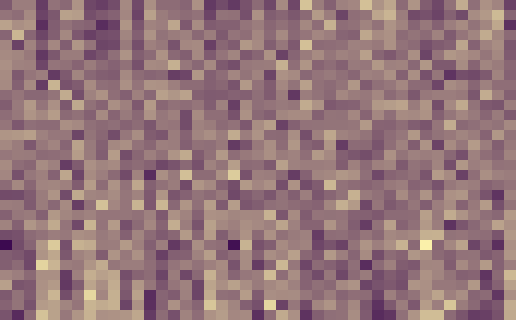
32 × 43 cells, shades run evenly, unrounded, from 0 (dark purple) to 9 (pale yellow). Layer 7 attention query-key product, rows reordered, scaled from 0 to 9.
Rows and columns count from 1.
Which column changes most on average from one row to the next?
20
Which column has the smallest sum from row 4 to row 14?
4
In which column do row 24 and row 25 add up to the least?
1
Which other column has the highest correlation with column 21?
5
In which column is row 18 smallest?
13
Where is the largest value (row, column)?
25, 36
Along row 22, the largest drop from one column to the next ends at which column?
24
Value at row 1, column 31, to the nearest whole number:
7
